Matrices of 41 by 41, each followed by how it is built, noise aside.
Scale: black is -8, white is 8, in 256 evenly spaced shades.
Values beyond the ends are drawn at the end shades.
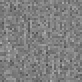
blocks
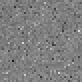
sparse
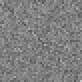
diagonal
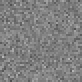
noise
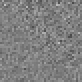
upper triangular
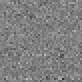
uneven rows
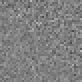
upper triangular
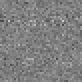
uneven rows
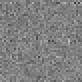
uneven rows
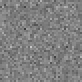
uneven rows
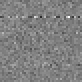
uneven rows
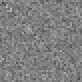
diagonal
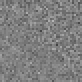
upper triangular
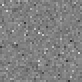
sparse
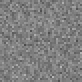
noise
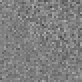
upper triangular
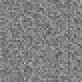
repeating rows
